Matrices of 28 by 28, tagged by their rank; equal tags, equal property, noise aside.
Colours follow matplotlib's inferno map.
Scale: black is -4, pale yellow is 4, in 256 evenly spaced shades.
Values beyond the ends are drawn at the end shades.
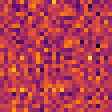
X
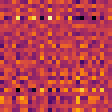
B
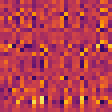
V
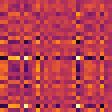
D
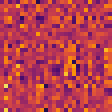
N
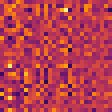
N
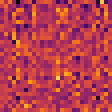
N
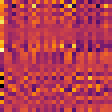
B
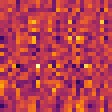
V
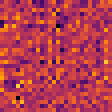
X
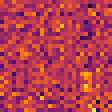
X
